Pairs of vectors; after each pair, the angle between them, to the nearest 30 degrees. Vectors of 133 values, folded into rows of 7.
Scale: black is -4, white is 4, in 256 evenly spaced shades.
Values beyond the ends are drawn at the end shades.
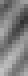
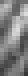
150 degrees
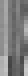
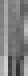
30 degrees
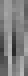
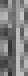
90 degrees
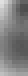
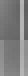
90 degrees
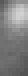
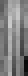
60 degrees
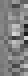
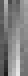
90 degrees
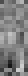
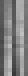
90 degrees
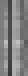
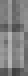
120 degrees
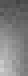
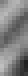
90 degrees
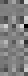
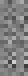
120 degrees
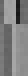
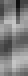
60 degrees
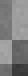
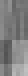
150 degrees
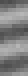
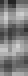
30 degrees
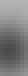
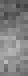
150 degrees
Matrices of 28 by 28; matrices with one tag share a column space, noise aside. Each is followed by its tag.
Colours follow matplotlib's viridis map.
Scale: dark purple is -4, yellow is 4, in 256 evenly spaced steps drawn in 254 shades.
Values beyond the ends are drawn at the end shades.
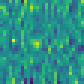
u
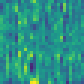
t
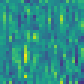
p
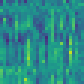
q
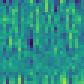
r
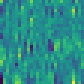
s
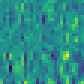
t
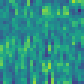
s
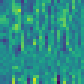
r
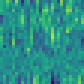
r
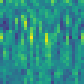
q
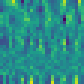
r
